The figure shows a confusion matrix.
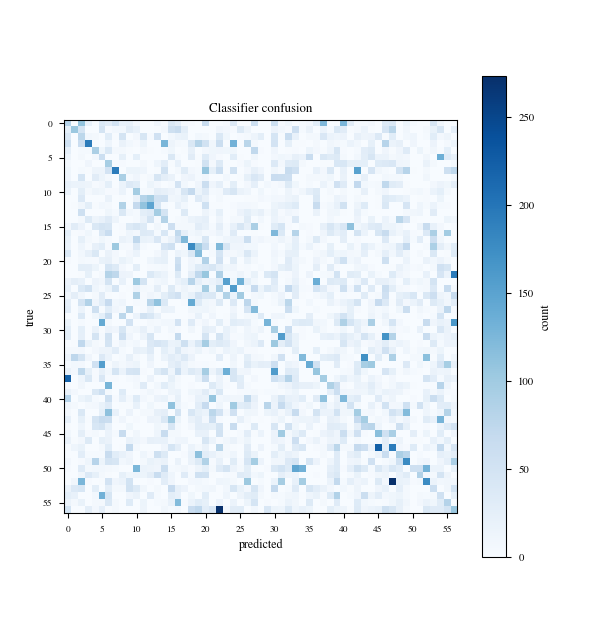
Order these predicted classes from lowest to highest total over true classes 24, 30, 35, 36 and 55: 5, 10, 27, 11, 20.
11, 10, 27, 5, 20
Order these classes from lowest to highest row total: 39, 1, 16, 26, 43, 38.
39, 38, 1, 43, 16, 26
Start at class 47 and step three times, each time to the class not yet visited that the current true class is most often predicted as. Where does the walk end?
46
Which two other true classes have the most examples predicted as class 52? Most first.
50, 34
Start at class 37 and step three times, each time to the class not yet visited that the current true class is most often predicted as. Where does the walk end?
21
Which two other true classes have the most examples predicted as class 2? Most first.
52, 0
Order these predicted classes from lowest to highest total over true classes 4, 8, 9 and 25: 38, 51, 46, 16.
51, 38, 16, 46
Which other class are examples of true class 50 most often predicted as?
33
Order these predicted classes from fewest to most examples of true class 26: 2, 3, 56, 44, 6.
44, 56, 2, 6, 3
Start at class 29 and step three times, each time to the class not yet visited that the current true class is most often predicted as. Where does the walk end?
20
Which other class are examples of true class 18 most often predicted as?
22
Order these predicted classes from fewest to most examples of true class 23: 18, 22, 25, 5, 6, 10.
5, 22, 6, 18, 10, 25
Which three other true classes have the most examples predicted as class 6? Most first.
38, 42, 22
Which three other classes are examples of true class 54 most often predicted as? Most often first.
5, 39, 43
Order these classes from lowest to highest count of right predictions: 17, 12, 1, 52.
1, 17, 12, 52
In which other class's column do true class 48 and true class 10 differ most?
19
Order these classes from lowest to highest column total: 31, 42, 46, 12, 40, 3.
3, 12, 31, 40, 42, 46
